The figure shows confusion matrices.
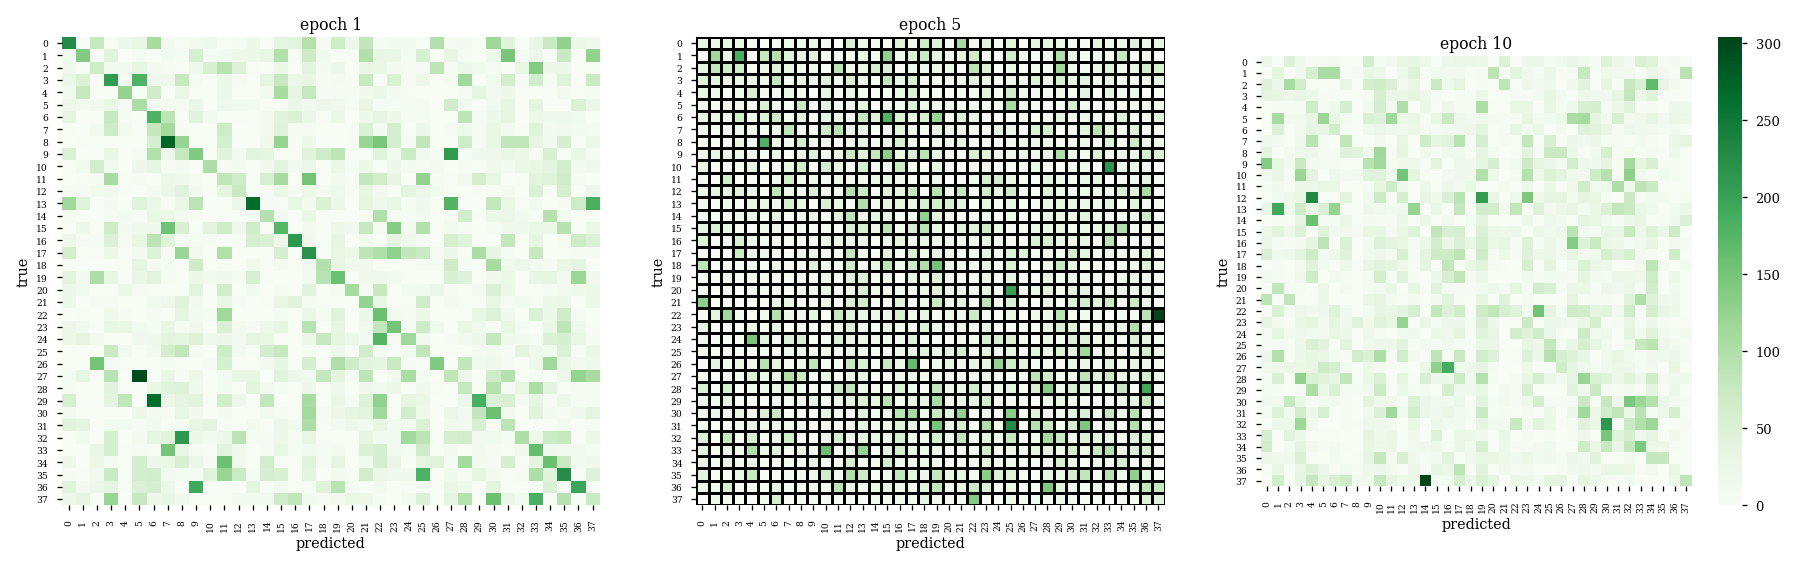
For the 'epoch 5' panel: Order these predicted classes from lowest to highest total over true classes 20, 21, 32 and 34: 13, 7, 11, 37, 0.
37, 11, 7, 13, 0
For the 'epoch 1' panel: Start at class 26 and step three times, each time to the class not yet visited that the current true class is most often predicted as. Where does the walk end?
7
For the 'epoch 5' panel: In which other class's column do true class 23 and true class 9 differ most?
15
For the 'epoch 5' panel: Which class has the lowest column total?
26
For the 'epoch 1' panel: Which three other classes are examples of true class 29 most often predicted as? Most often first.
6, 22, 17
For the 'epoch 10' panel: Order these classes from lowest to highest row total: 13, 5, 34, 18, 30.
18, 34, 30, 5, 13
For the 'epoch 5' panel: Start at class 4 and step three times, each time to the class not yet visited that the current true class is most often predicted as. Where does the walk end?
19
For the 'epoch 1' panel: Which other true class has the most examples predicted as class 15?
8
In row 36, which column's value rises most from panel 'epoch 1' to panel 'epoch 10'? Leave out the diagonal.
17
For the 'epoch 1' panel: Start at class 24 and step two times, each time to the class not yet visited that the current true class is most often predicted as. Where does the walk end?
11
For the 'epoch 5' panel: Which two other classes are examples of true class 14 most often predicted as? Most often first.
18, 12
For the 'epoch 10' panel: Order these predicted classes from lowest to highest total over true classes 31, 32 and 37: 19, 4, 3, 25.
25, 4, 19, 3
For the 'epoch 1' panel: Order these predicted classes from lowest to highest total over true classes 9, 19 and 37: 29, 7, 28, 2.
29, 7, 2, 28
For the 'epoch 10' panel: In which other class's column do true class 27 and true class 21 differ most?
16
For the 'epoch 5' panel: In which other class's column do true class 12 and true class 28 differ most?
36
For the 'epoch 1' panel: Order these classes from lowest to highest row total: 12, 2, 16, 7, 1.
12, 7, 2, 16, 1
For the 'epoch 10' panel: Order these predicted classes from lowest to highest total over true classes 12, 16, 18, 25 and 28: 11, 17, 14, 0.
0, 11, 14, 17
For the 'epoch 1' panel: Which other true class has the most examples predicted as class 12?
32
